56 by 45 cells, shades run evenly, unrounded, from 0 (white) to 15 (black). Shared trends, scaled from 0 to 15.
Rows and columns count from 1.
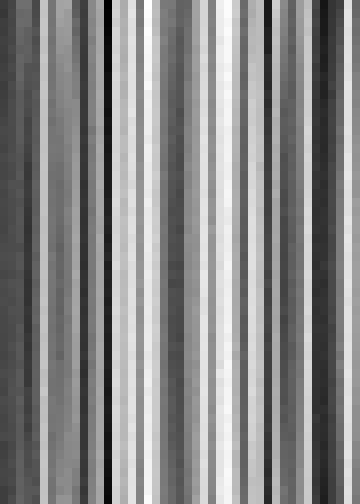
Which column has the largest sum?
14
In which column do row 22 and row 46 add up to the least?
29
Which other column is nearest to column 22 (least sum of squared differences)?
3
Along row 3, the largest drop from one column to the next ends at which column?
15
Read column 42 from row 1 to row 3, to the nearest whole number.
12 12 12
